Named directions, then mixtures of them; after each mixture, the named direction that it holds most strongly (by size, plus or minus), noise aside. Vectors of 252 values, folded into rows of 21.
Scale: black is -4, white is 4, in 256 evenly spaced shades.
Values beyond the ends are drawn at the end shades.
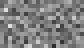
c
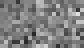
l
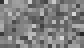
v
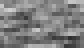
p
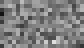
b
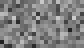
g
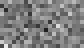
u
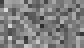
c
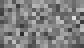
b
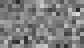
l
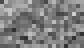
v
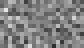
c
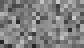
g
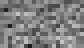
c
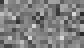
v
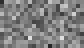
v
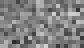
l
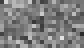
v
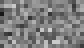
b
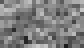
p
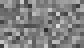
u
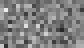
b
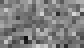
l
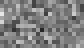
b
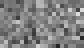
l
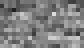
p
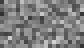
b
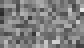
b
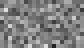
c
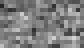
p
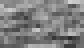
p
